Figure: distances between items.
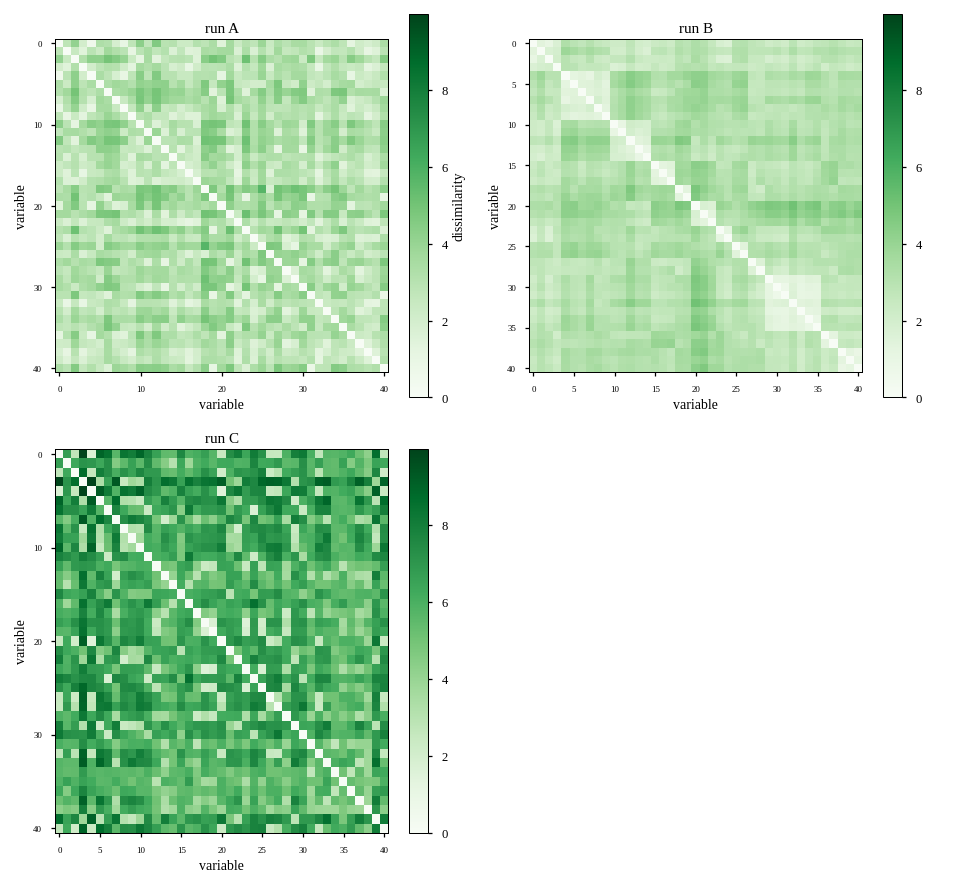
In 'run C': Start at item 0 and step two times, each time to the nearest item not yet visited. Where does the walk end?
20
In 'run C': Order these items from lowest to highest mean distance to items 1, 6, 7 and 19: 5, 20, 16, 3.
16, 20, 5, 3
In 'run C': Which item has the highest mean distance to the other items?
3
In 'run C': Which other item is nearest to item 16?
14
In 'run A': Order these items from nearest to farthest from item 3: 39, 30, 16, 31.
16, 39, 31, 30
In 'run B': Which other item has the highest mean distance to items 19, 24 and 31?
20
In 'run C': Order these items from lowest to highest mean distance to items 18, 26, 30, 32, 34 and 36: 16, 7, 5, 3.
7, 16, 5, 3
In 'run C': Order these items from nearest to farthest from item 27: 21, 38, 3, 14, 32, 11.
32, 38, 14, 21, 11, 3
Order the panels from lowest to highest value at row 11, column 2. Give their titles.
run B, run A, run C
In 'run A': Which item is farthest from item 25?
18
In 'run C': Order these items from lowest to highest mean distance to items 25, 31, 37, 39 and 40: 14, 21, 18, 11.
18, 14, 21, 11
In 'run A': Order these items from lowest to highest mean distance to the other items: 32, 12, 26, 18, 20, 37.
32, 37, 26, 20, 12, 18
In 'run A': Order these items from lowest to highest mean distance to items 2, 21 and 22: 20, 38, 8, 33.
38, 8, 33, 20
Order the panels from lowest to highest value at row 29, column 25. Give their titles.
run A, run B, run C
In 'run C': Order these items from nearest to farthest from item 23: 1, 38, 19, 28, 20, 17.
19, 28, 17, 38, 1, 20
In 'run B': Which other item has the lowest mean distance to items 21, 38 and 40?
39
